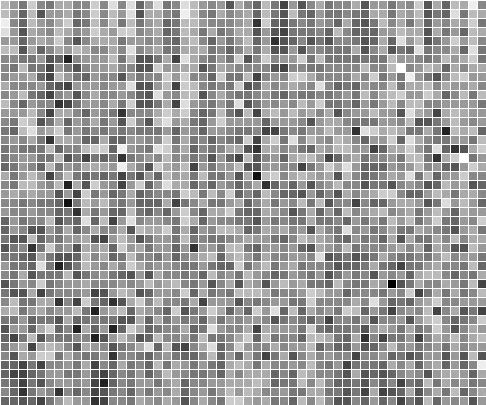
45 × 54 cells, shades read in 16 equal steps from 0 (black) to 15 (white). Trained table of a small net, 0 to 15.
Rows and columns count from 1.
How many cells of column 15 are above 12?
5
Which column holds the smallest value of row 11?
6
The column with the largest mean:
21
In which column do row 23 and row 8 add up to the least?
8
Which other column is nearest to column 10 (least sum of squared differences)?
49
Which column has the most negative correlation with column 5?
54
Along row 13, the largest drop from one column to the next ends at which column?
29
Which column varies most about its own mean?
11
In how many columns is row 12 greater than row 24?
21
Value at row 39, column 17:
13
